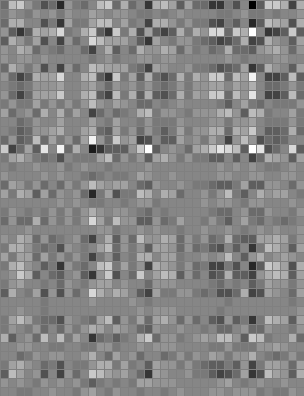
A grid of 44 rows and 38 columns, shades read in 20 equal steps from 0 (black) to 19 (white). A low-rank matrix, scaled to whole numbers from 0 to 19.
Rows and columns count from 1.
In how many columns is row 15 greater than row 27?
15
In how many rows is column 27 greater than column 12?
15
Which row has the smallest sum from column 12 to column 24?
17
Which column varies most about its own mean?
32
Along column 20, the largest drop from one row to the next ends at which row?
4
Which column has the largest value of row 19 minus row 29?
12
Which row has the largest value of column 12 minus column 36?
16
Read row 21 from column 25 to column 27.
9 9 8
